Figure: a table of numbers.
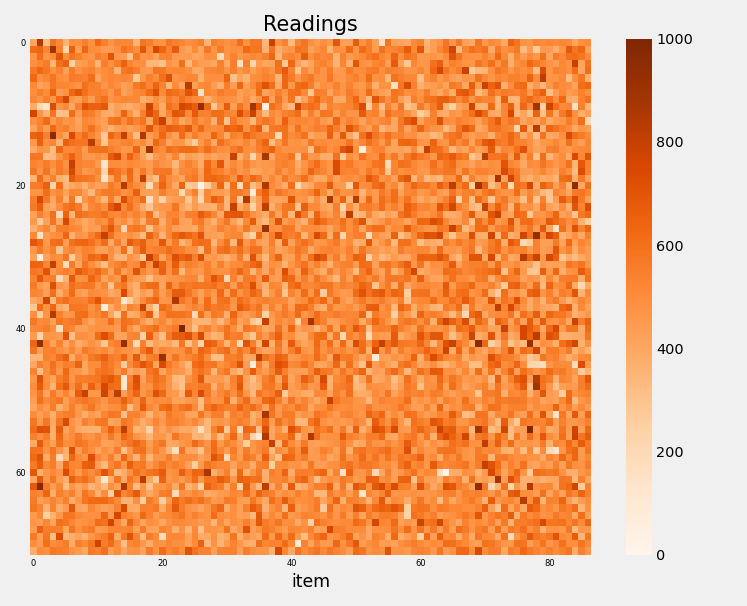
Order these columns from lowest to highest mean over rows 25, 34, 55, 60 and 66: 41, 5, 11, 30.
41, 30, 11, 5
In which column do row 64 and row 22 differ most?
76
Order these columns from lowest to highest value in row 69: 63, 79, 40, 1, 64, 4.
1, 64, 79, 40, 63, 4
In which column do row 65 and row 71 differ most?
14
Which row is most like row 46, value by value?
25
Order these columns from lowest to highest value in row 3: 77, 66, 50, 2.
66, 2, 77, 50
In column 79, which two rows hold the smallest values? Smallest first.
45, 9
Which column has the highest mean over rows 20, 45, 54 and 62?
69
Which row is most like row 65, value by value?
35
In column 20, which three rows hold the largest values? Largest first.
44, 11, 45
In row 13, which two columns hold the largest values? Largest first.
3, 17
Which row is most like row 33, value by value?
58
